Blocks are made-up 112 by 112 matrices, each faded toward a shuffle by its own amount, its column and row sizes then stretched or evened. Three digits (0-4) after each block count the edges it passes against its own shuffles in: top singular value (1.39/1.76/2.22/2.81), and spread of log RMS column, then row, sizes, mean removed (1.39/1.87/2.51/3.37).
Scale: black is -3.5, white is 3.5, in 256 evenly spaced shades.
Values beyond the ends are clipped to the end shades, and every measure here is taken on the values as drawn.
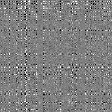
4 4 4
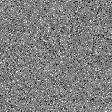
2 0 0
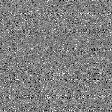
2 0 3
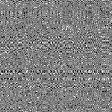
4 0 3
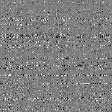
1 2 4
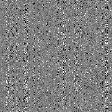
3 4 0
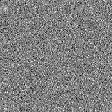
3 0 0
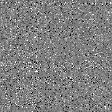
1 2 2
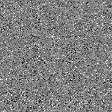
1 1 2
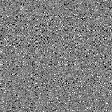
3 0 2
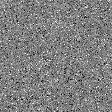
0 0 0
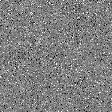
1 0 0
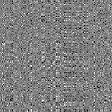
4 3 2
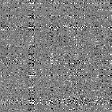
3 3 4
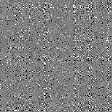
3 4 3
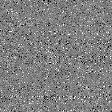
1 1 2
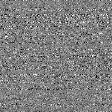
0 0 4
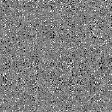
2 3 2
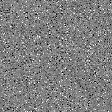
2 1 0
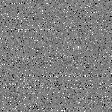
2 0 2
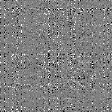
2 4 3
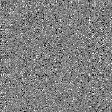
2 2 0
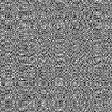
4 0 2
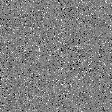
0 2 1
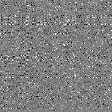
3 0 3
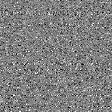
2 0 3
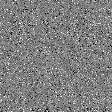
0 0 2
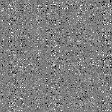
1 3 3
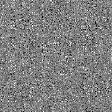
2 2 2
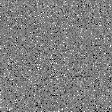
1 2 2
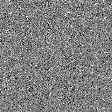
0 1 1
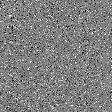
0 1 1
